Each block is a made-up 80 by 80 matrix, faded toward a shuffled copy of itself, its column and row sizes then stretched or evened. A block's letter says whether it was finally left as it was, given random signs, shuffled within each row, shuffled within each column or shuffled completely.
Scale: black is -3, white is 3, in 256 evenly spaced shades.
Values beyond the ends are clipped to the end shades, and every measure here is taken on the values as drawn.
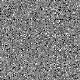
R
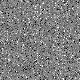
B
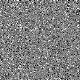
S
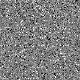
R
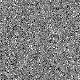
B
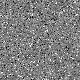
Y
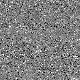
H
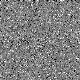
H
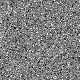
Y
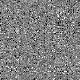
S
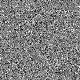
H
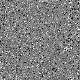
B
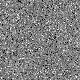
Y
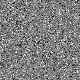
Y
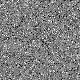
Y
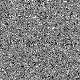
H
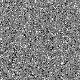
B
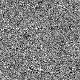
H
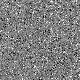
Y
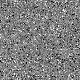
H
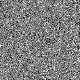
B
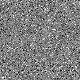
H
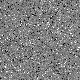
Y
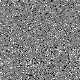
H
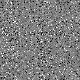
R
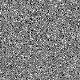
R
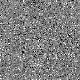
S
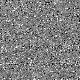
H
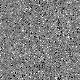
B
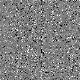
R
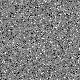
Y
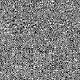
S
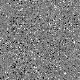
R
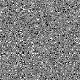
S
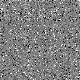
R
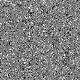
B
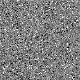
B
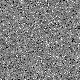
Y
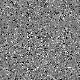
R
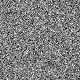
Y
